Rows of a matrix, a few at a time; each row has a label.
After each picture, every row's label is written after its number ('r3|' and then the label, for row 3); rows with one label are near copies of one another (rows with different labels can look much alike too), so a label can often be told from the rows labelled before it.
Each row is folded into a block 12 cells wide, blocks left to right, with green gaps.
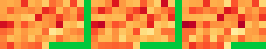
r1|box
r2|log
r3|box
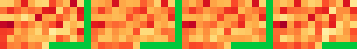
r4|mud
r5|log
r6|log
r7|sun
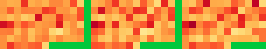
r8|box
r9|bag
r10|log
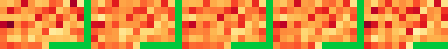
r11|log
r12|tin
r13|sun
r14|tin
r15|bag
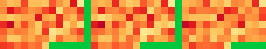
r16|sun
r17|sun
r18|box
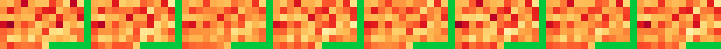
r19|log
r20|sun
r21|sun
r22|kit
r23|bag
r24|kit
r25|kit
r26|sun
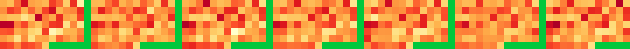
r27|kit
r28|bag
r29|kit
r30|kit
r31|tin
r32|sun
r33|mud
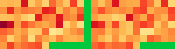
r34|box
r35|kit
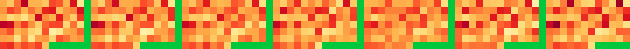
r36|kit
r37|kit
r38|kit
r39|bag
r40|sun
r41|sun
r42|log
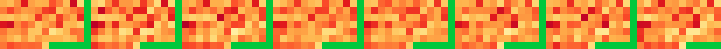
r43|log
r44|bag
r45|kit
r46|mud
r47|bag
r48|box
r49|box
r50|tin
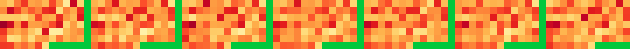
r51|bag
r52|kit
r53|tin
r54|tin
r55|bag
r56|sun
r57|mud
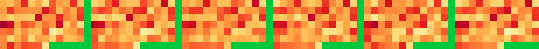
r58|box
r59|mud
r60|log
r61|mud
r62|tin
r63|mud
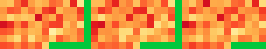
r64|kit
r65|tin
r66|kit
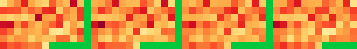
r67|mud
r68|log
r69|log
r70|kit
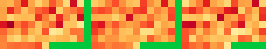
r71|log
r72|mud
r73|mud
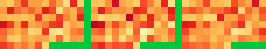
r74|bag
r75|kit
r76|mud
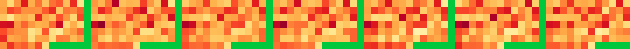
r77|tin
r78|log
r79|mud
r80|log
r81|kit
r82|mud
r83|bag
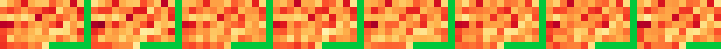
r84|mud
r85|mud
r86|kit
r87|kit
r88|log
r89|tin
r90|tin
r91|tin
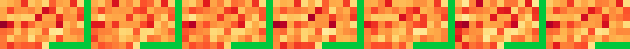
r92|box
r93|tin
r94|tin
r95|box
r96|kit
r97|tin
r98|box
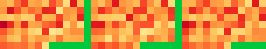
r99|bag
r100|kit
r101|bag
